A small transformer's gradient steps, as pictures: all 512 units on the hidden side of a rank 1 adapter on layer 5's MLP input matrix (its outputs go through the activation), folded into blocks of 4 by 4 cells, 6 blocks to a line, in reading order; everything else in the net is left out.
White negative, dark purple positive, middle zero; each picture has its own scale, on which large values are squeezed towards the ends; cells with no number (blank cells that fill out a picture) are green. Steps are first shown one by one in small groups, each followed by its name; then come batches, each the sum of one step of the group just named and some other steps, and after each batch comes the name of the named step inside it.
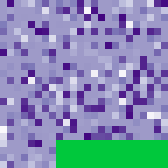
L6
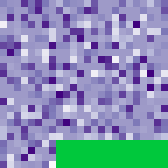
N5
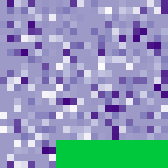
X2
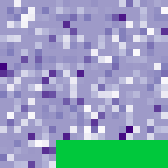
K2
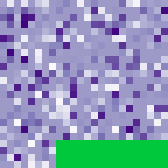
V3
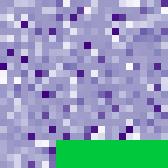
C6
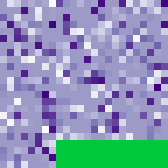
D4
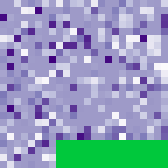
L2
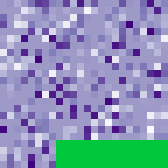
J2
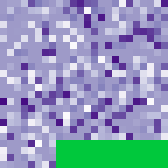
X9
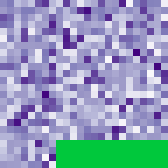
D4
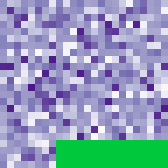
N5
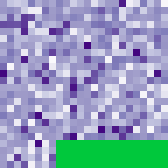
V3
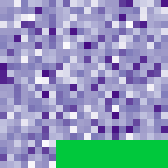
N5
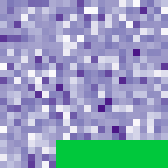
X9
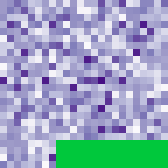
D4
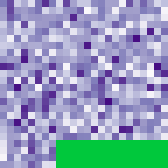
C6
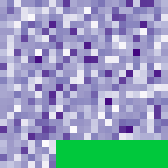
J2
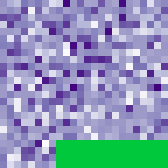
N5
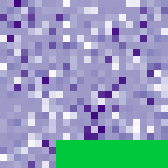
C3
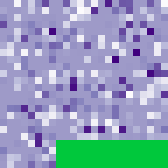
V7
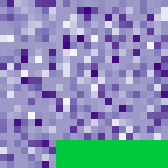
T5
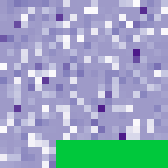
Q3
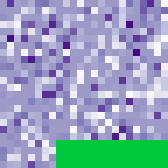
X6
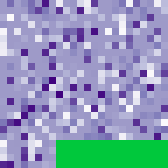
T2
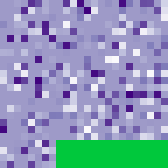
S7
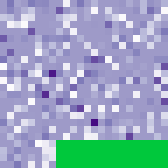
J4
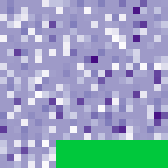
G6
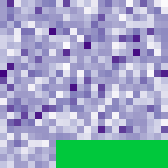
V7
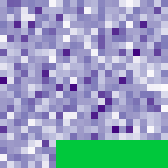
C3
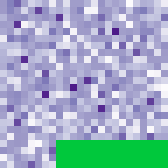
C3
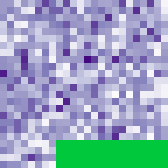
T2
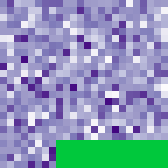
T5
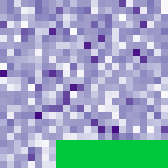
J4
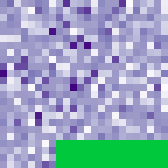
T5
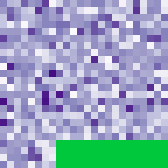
J4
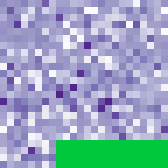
Q3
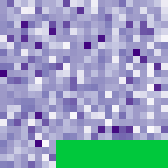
X6
